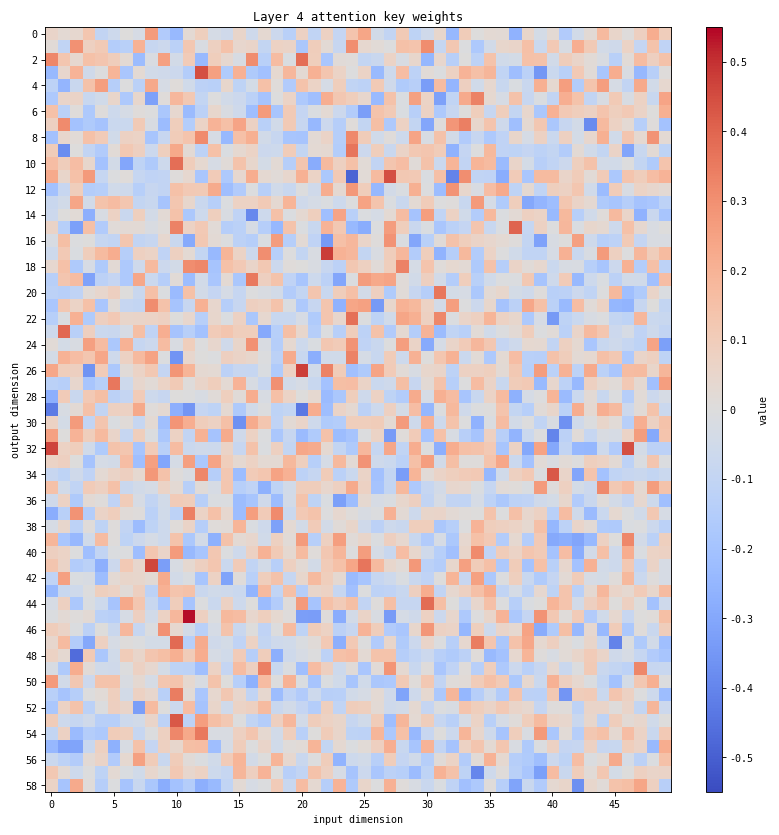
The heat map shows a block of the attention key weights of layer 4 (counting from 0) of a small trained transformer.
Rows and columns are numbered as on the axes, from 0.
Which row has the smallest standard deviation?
36
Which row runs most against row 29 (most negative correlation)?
26
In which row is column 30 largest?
44
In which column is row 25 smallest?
10
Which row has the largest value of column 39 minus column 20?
45
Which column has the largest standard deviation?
24
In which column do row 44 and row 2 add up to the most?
20
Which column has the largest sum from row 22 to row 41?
29
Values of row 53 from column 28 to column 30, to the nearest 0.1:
0.2 0 0.1
